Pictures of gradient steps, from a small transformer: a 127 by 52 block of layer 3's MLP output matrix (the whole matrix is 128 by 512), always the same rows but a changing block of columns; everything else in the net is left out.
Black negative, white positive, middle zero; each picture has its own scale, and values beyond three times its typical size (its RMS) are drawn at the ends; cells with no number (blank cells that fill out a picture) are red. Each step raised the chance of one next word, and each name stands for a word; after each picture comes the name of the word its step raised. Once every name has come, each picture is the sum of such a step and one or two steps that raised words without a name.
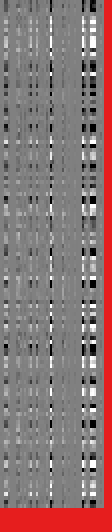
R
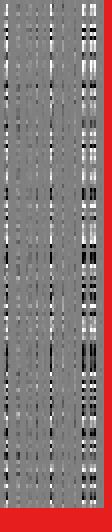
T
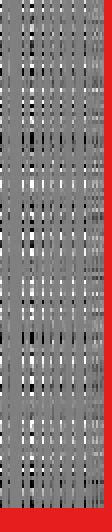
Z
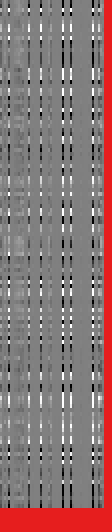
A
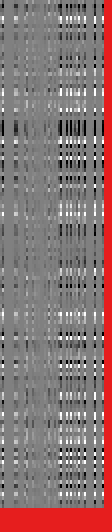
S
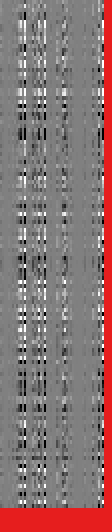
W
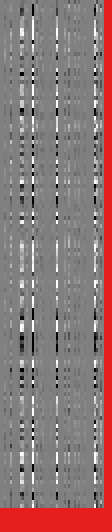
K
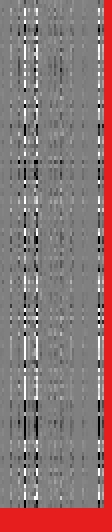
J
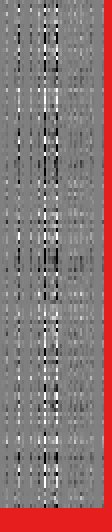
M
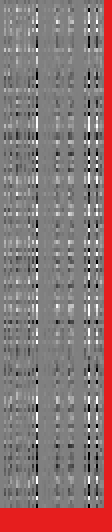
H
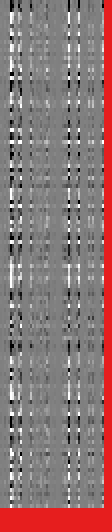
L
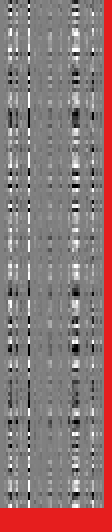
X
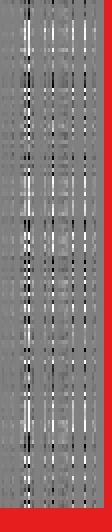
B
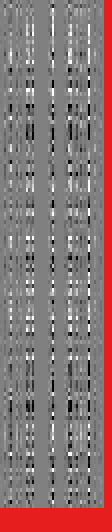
W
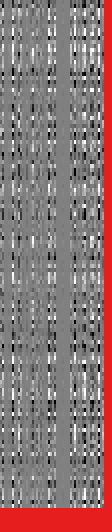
L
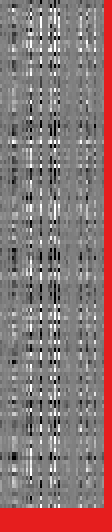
M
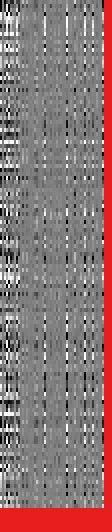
L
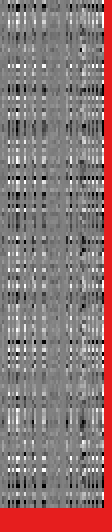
J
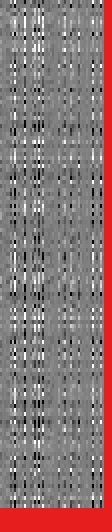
J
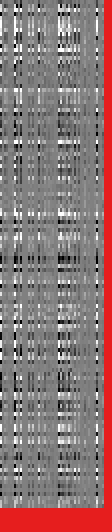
M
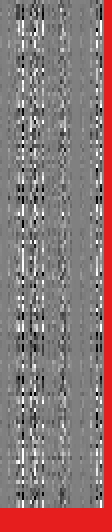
K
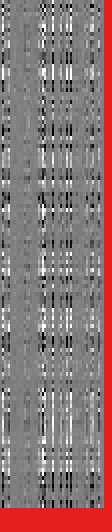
A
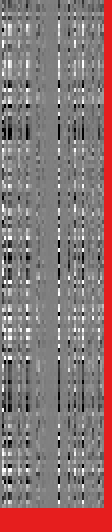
W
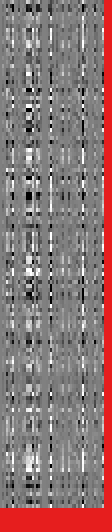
B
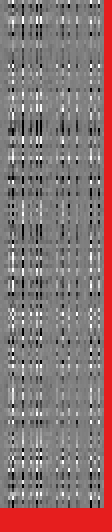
S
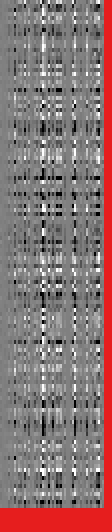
J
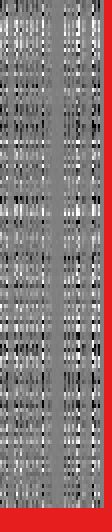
R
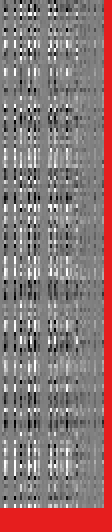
X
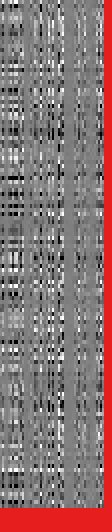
W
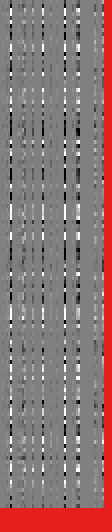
M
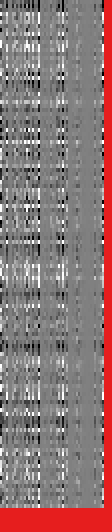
L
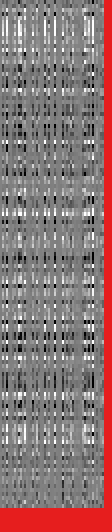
R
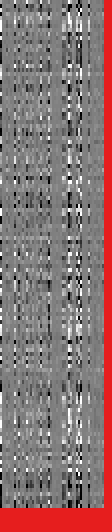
A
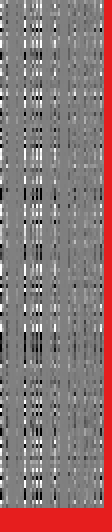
T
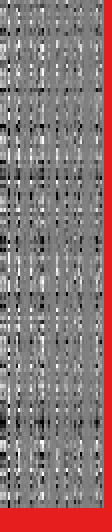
J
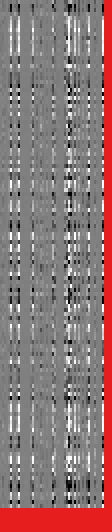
B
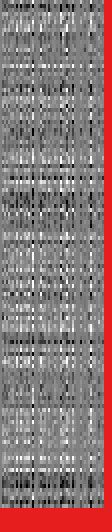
Z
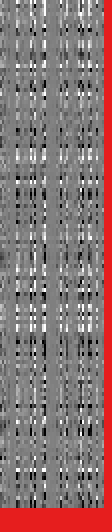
T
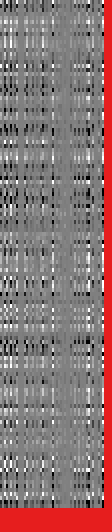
R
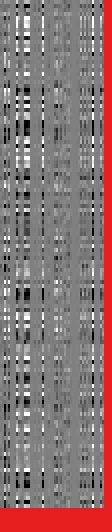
W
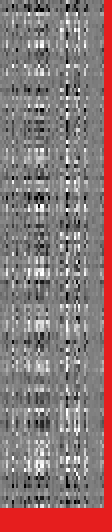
B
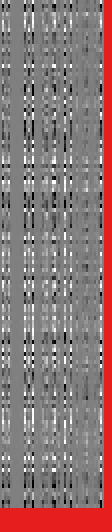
Z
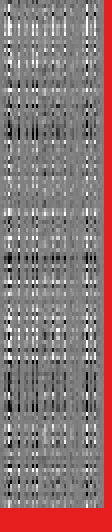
W
